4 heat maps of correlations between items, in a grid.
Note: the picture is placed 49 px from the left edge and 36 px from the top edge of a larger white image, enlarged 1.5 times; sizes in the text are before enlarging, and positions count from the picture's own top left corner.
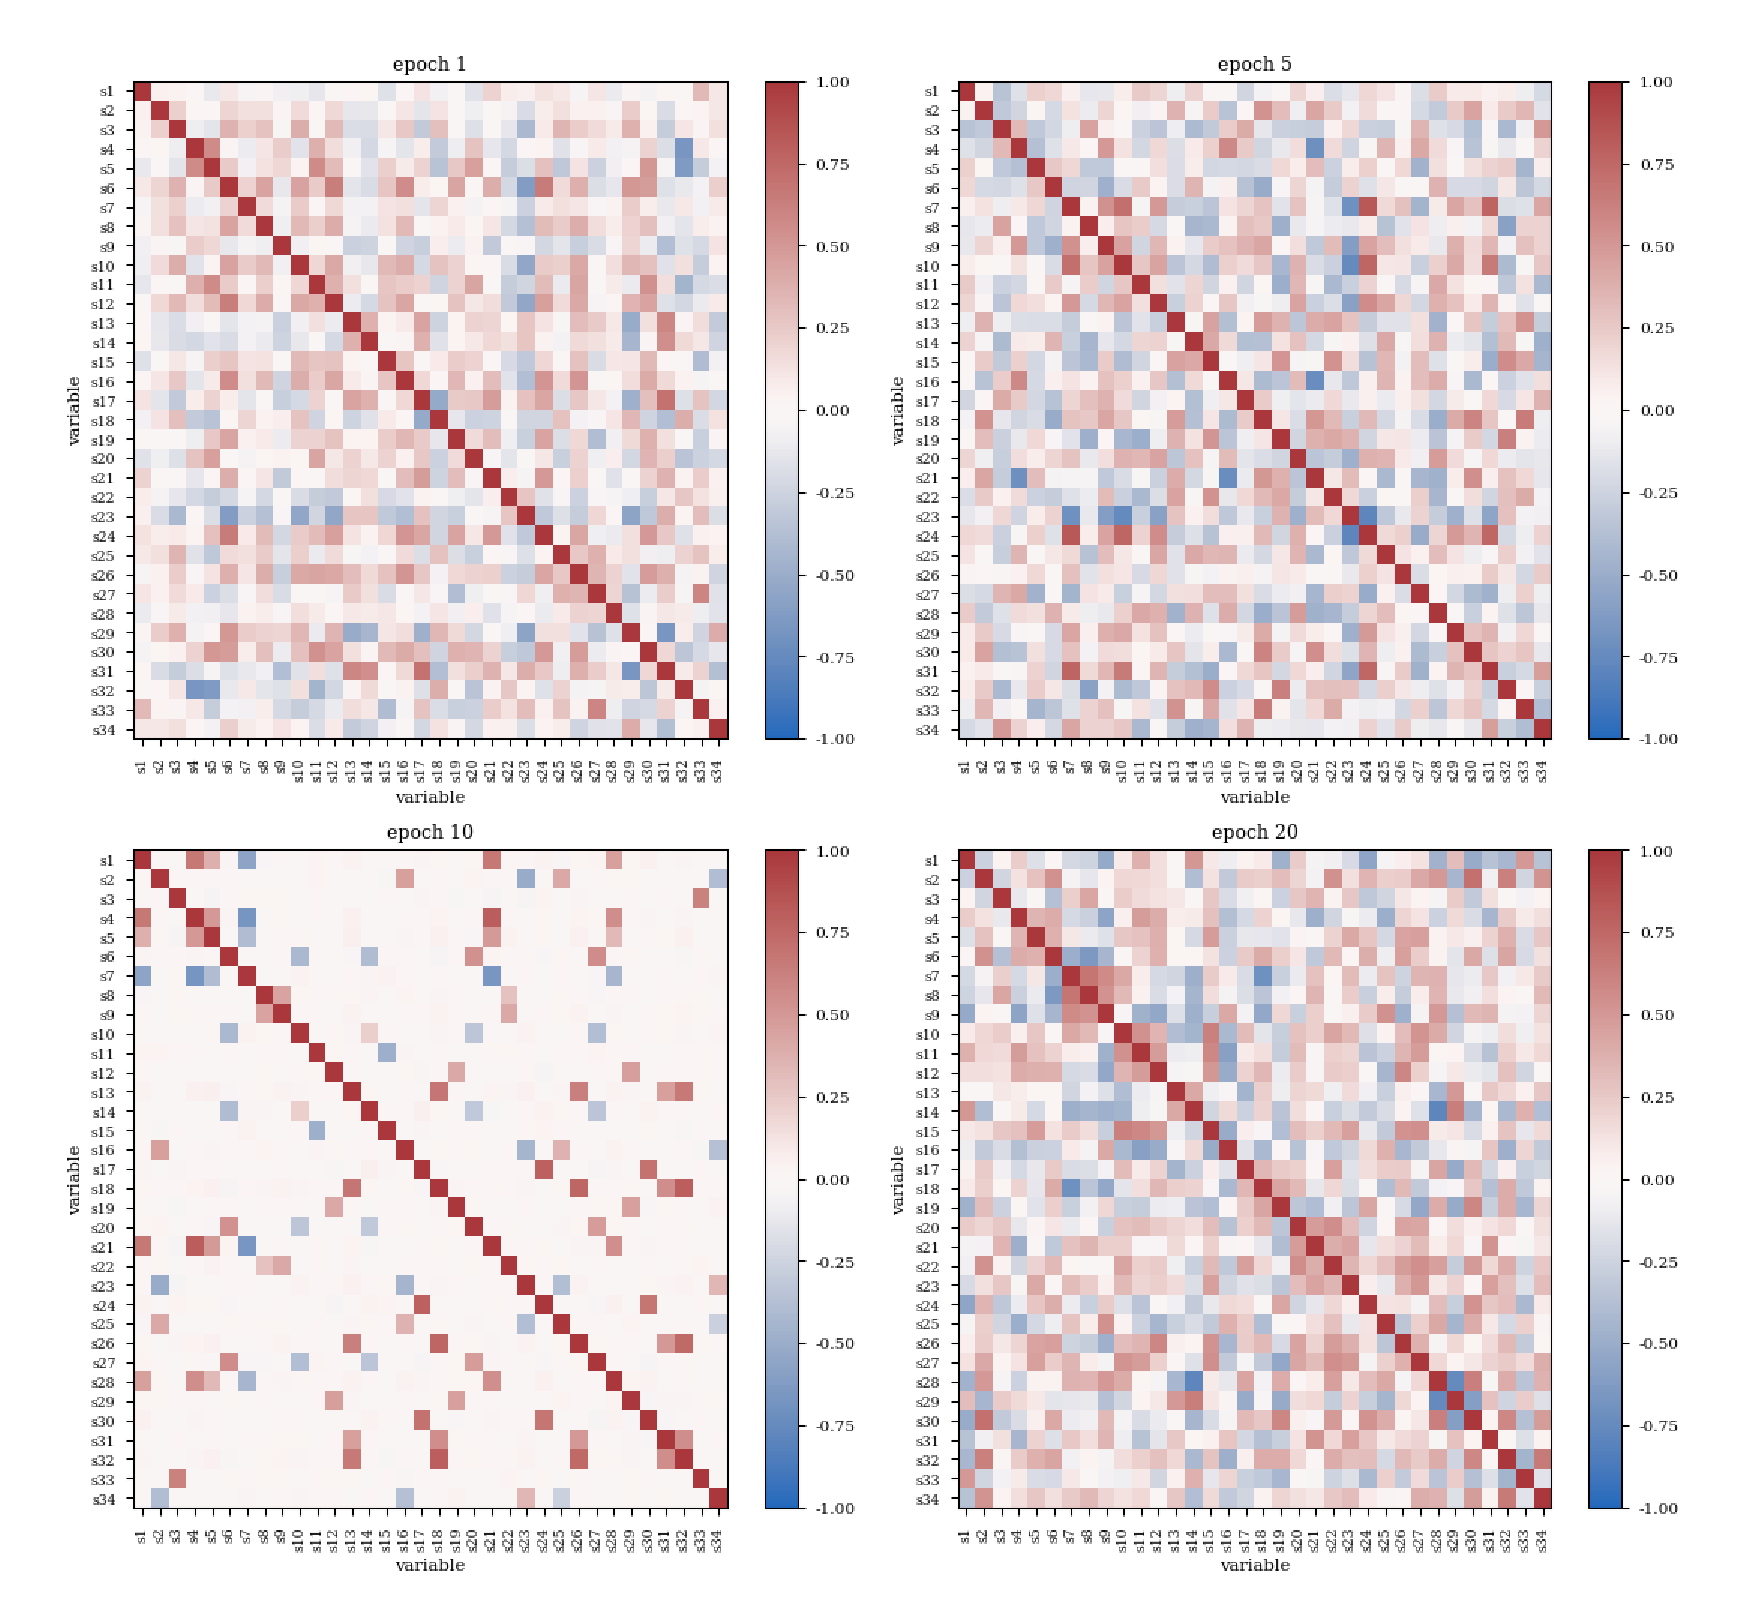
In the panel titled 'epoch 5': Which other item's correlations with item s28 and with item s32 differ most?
s19
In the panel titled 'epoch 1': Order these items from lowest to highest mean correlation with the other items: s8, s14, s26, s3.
s14, s3, s8, s26
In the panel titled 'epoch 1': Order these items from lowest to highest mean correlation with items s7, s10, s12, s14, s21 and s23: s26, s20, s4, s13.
s4, s20, s13, s26
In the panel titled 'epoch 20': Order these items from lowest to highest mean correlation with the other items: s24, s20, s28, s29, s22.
s29, s24, s28, s20, s22
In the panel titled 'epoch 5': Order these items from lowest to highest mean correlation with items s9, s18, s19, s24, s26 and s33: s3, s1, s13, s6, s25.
s6, s3, s1, s25, s13
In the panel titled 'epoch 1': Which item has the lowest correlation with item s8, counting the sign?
s23
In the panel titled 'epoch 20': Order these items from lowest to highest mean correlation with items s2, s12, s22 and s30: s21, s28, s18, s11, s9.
s9, s21, s11, s18, s28
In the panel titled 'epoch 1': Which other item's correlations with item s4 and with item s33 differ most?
s5
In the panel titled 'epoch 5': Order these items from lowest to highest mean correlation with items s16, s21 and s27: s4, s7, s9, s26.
s7, s26, s9, s4
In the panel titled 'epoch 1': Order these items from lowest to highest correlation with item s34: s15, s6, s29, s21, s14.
s14, s15, s21, s6, s29
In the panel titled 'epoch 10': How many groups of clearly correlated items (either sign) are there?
9
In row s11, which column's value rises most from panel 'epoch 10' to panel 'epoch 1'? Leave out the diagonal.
s15
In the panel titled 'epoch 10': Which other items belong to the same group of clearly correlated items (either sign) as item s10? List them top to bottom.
s6, s14, s20, s27
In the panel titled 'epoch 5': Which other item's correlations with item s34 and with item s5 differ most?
s3
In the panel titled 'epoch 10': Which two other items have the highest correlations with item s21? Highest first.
s4, s1
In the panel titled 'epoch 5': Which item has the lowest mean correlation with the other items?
s23
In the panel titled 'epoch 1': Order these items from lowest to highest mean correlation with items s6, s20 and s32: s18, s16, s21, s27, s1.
s27, s1, s18, s21, s16
